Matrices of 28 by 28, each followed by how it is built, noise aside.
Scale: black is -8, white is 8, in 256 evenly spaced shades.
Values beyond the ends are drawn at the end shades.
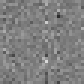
uneven columns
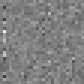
uneven columns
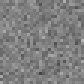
noise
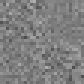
block diagonal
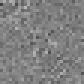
block diagonal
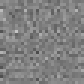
low rank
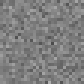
noise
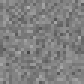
noise
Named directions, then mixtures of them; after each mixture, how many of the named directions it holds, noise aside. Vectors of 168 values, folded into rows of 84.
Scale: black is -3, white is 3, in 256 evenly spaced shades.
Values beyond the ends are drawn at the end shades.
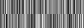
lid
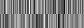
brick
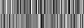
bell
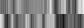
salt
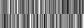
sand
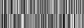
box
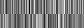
one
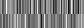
three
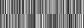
one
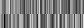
three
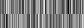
three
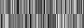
four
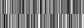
three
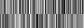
two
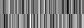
two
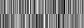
one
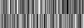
one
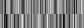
four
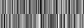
four
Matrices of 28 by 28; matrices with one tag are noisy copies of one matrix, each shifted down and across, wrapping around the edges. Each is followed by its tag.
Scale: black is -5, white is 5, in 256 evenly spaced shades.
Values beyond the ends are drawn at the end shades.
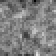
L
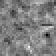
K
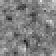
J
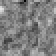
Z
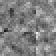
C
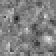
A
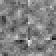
C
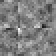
C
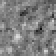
Z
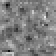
K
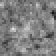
J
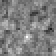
Z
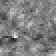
L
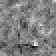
L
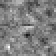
K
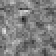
K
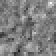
Z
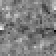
L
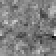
L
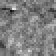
L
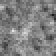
J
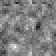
A
